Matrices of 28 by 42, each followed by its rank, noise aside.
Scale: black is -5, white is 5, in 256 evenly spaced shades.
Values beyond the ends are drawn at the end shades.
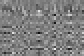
three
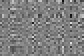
three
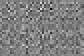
four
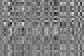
two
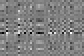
two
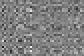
four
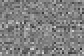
six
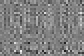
three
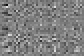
four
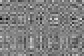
three
